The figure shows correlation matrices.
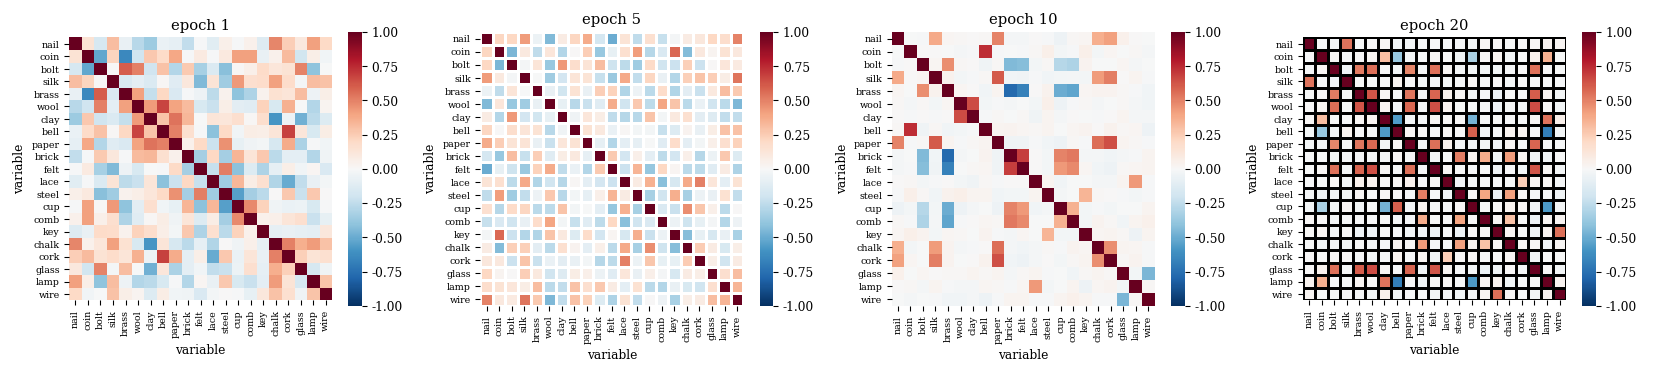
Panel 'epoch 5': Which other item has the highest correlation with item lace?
cork
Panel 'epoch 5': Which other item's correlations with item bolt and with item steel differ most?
coin
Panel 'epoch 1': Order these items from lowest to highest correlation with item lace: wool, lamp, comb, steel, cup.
steel, wool, lamp, comb, cup
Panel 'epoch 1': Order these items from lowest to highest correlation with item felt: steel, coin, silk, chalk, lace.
silk, lace, chalk, coin, steel
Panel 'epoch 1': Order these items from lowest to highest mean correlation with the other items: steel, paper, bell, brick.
steel, brick, paper, bell
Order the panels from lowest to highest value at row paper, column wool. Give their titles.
epoch 5, epoch 10, epoch 1, epoch 20
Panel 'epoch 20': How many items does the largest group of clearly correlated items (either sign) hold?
6
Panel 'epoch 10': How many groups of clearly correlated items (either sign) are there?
7
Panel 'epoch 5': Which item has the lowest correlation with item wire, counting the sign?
wool
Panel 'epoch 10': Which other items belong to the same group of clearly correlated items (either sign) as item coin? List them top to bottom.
bell
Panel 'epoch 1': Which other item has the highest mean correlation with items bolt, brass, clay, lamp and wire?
wool
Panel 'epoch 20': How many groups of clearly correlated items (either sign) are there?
6
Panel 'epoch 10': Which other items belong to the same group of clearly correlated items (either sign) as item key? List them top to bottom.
steel
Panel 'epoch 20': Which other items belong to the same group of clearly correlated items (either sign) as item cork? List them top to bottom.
lace
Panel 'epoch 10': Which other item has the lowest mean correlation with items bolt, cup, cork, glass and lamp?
wire
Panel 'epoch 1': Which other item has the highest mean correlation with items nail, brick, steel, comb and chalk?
cork
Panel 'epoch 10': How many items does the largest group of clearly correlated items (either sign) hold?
6
